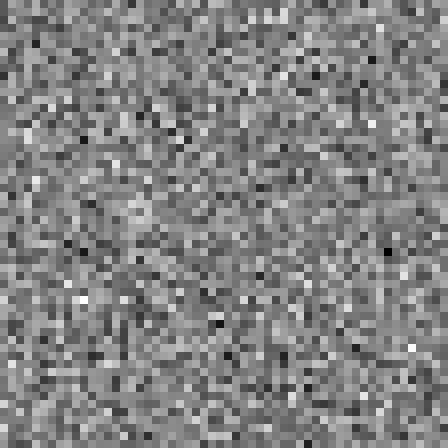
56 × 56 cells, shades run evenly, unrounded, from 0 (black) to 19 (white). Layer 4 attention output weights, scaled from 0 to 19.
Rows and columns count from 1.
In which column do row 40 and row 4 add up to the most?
48
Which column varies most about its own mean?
39
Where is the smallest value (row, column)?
32, 49
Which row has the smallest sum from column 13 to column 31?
31
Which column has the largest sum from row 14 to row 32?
17
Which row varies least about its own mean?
29
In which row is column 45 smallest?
44
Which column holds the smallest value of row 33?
18
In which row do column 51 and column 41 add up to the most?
20
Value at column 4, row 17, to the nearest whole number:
16
